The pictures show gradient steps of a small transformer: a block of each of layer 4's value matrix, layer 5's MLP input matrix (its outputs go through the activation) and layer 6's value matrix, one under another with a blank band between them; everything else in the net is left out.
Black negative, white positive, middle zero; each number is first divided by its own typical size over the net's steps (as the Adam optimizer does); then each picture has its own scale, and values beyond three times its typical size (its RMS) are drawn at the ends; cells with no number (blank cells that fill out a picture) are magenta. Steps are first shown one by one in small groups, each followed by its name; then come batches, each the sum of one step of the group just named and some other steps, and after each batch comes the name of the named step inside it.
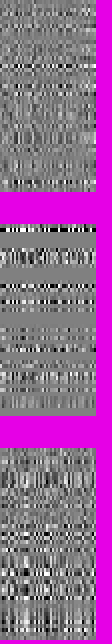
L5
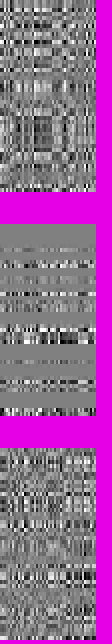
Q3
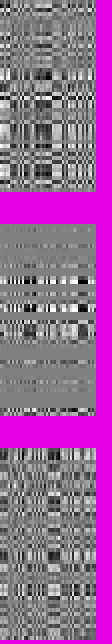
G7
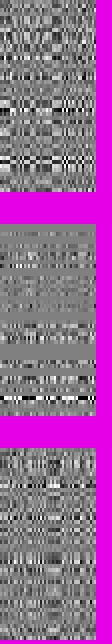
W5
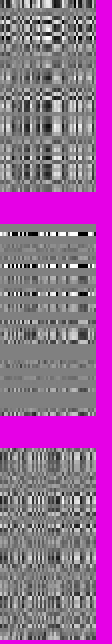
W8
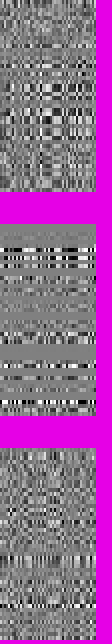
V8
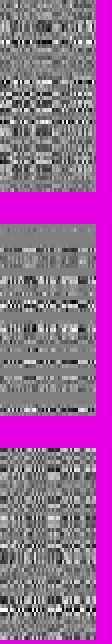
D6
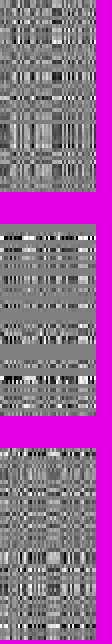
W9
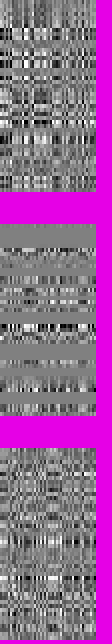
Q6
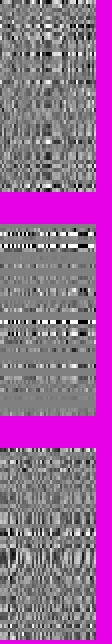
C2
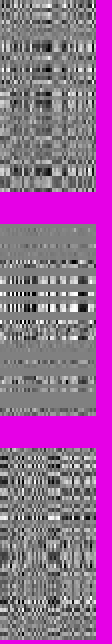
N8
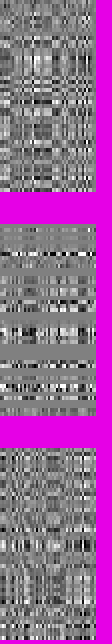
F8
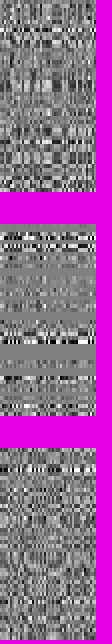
W9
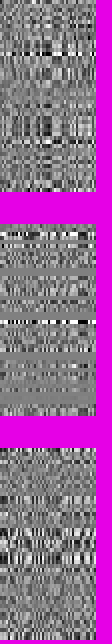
C2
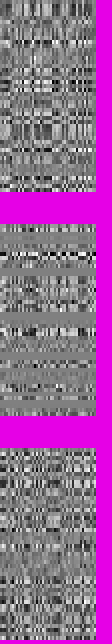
F8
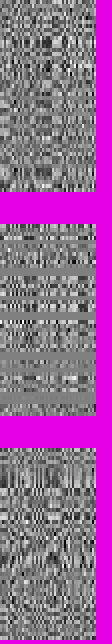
N8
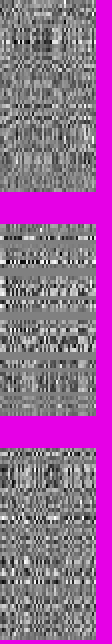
W9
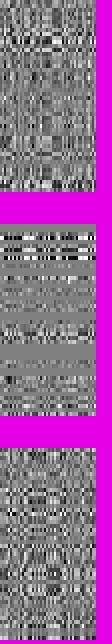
W9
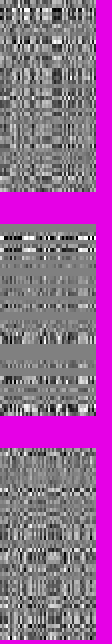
W9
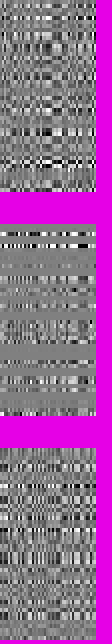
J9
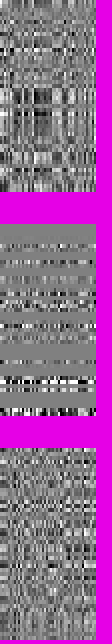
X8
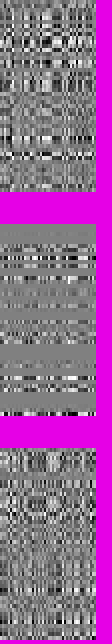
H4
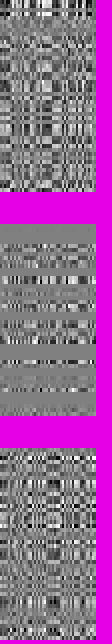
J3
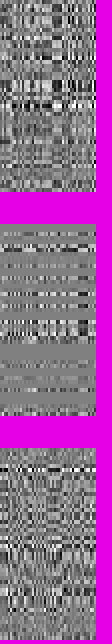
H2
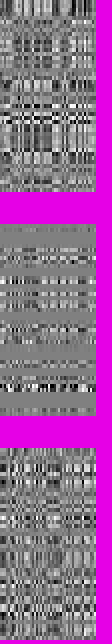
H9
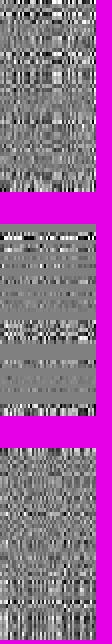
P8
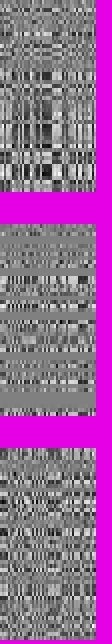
X8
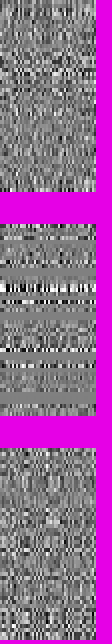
P8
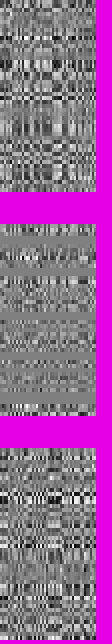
J3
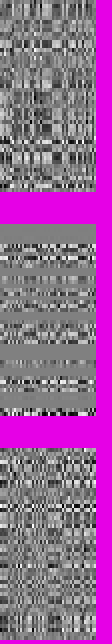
X8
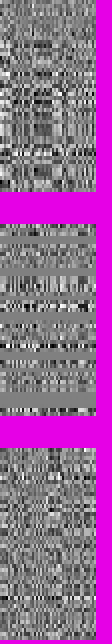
X8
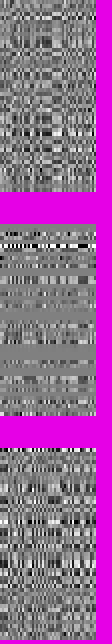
J9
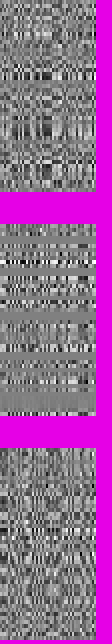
J9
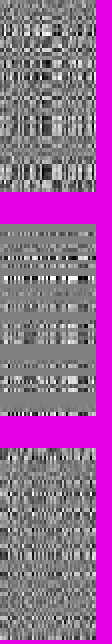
H4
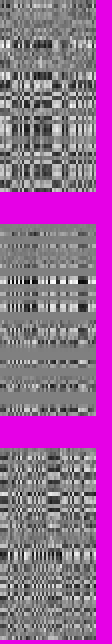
H9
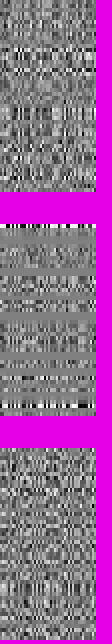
J3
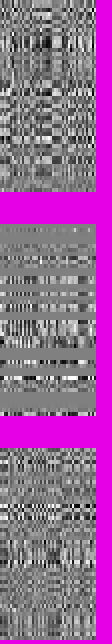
H4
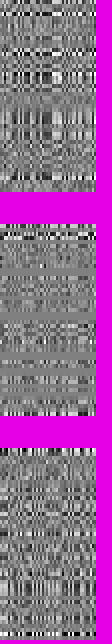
P8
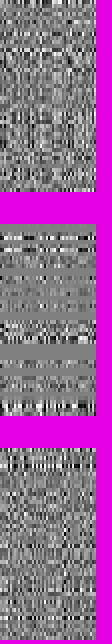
P8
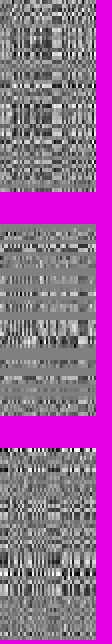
H2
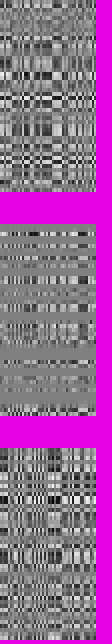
J9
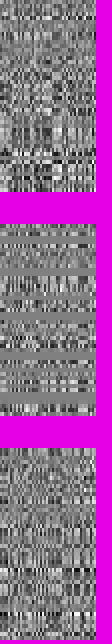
J9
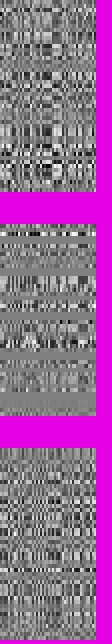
J9
